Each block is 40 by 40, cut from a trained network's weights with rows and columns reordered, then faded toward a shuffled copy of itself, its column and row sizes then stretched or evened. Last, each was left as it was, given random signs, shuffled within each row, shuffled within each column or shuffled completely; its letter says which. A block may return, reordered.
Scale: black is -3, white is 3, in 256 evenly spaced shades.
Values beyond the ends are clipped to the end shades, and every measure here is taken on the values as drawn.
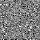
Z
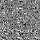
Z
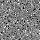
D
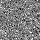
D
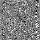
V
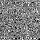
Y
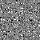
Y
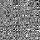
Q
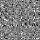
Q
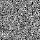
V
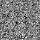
Z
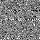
Y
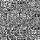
Q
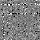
Q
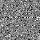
Y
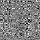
Q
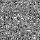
Z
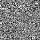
Y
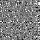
Q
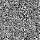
Z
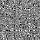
Z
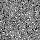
D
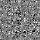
Z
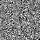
V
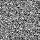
D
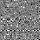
Q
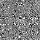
Z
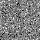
D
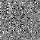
Z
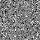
V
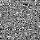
Z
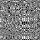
Q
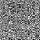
Q
